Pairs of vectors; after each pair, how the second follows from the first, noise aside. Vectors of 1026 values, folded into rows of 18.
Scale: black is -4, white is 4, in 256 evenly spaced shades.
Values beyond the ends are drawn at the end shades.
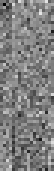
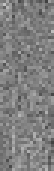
negated, shrunk.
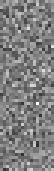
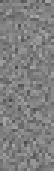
reversed, negated, shrunk.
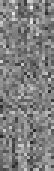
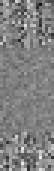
reversed, partly zeroed.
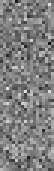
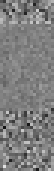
reversed, partly zeroed.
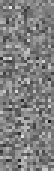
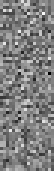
wrapped around.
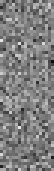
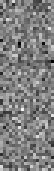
sign-scrambled.
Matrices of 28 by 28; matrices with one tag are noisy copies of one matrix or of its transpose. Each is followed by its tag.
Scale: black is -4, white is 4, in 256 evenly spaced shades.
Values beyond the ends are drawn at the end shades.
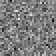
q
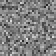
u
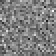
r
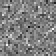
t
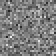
t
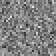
u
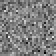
u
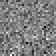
u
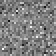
u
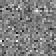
t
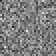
r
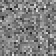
t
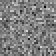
r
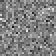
r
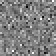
q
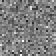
q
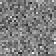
q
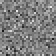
q
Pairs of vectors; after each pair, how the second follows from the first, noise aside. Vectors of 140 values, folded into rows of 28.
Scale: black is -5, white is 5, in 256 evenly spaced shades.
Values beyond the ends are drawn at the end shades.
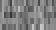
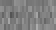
wrapped around, negated, shrunk.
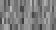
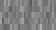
negated, shrunk.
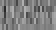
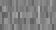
wrapped around, negated, shrunk.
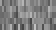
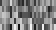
negated, scaled up.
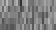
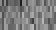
sign-scrambled.
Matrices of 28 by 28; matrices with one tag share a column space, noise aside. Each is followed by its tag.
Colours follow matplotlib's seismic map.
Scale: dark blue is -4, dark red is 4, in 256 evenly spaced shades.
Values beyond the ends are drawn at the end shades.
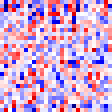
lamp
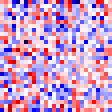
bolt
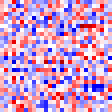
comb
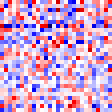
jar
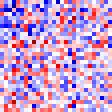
jar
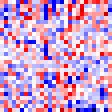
bolt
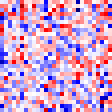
lamp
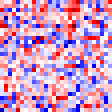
jar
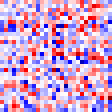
comb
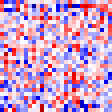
lamp
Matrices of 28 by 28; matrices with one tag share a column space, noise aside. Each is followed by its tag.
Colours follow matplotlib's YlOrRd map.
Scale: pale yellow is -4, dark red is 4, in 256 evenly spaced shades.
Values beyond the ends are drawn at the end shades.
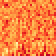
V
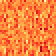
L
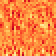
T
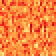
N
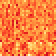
V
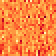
L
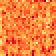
L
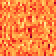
N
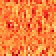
T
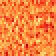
N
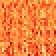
V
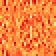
N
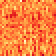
L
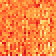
V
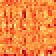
T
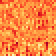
V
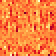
T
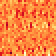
T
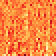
V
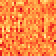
N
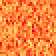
N
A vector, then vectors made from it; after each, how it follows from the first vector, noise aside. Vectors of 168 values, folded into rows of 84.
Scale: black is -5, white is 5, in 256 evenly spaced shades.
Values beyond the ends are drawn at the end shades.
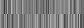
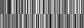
wrapped around, negated, scaled up.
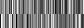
wrapped around, negated, scaled up.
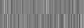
negated, shrunk.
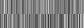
negated.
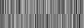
reversed.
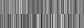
wrapped around, negated.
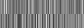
wrapped around, negated.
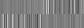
negated, partly zeroed.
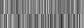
negated.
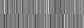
negated, partly zeroed.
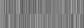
reversed, negated, shrunk.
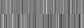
negated, partly zeroed.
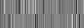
reversed, partly zeroed.
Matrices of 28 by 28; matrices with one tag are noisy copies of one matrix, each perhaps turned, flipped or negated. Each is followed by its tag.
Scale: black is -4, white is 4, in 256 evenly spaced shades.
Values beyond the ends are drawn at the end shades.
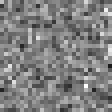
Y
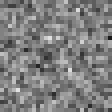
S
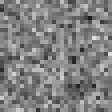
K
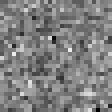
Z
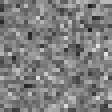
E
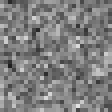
E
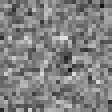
S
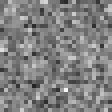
Y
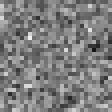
E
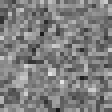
K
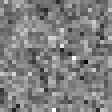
K
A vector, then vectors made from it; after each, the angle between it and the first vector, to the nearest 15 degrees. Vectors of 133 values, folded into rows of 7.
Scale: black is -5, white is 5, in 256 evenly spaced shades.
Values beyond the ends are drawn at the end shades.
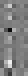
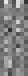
60 degrees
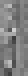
45 degrees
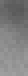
90 degrees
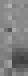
60 degrees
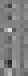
165 degrees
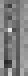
135 degrees
